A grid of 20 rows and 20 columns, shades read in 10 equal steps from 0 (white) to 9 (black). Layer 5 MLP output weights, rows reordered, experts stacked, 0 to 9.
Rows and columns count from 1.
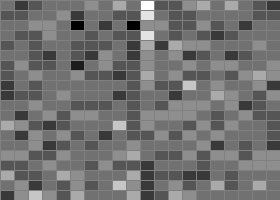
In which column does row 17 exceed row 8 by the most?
11
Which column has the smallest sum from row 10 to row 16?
17
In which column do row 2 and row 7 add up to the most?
6
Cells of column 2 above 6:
3
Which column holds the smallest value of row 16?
10
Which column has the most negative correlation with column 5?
13
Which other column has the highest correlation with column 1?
9
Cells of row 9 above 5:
6
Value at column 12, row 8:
5
